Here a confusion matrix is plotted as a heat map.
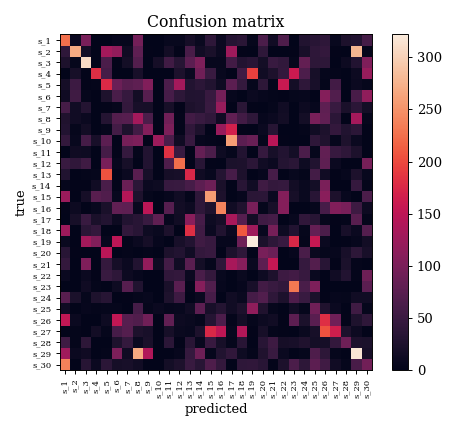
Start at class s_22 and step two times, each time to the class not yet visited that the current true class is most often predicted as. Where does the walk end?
s_1
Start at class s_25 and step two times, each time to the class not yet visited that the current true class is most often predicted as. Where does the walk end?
s_23
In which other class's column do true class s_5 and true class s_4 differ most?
s_19
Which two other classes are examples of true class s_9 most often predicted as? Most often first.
s_17, s_16
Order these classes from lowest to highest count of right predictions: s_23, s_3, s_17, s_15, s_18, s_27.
s_17, s_27, s_18, s_23, s_15, s_3
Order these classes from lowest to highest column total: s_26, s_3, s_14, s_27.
s_27, s_3, s_14, s_26
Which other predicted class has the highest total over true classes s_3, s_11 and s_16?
s_14
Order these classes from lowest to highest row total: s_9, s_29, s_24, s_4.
s_24, s_9, s_4, s_29
